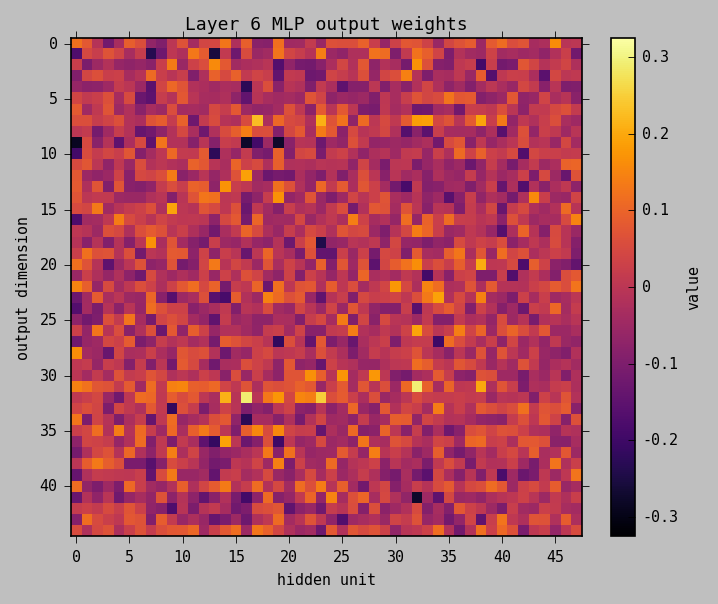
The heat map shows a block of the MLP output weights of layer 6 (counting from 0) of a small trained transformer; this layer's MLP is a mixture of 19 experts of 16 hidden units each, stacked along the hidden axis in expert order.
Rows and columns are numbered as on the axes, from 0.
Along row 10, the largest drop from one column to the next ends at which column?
13
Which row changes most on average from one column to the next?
20
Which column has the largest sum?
9
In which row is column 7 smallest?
1
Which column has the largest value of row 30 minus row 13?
22
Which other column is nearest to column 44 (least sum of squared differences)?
37
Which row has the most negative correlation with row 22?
27
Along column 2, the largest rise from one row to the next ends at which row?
26
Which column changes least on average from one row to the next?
44
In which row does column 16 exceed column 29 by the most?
32
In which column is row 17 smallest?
40
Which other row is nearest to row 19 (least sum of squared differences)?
5
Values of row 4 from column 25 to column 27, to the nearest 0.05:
-0.15 -0.1 -0.1
